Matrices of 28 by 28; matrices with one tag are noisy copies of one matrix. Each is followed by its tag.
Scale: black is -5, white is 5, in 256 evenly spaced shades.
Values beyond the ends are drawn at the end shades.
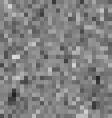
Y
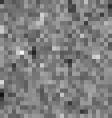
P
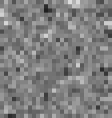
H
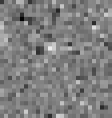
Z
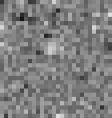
Z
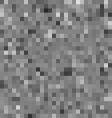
H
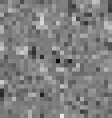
P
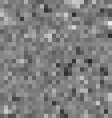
H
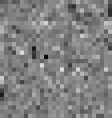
P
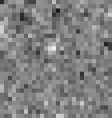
Z
